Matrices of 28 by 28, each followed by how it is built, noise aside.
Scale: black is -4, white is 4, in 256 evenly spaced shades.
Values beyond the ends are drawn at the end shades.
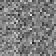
repeating rows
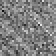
Toeplitz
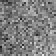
smooth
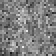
smooth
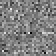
uneven rows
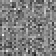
blocks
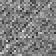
Hankel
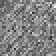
Hankel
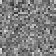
blocks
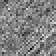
Hankel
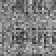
blocks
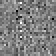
uneven columns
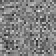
blocks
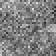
smooth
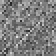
Hankel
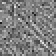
Toeplitz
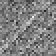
Hankel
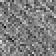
Toeplitz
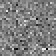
uneven rows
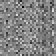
repeating rows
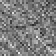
Toeplitz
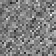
Hankel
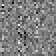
uneven columns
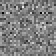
uneven rows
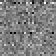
uneven rows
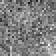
smooth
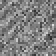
Hankel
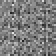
repeating rows
